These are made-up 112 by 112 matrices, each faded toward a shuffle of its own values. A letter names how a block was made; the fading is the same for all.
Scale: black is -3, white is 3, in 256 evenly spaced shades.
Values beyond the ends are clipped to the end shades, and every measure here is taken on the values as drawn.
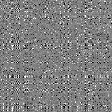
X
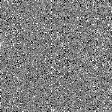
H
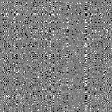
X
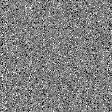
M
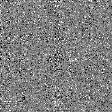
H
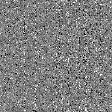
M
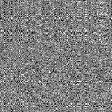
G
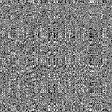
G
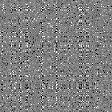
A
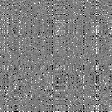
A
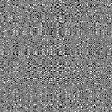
X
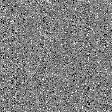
M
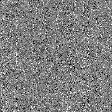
M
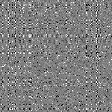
A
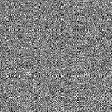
G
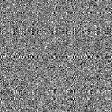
G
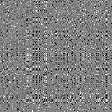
A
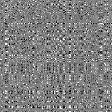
X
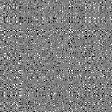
X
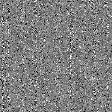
M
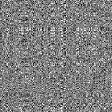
G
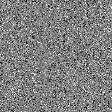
M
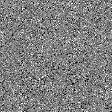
H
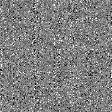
H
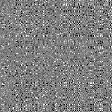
X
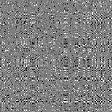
A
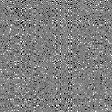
A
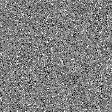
M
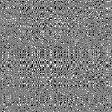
X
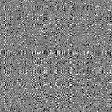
X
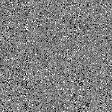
H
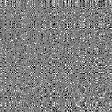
X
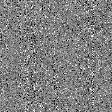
M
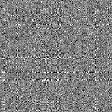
G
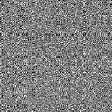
G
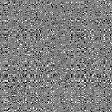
X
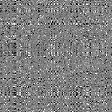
X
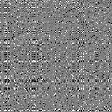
A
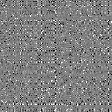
A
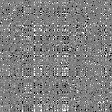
A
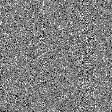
M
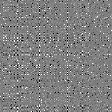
A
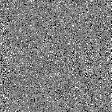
H
